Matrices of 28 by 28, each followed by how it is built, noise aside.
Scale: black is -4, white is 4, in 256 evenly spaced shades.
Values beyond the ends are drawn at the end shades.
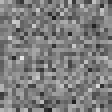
blocks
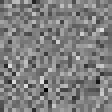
low rank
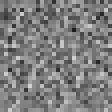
repeating columns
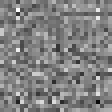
low rank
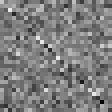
diagonal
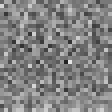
repeating columns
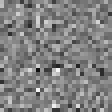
low rank
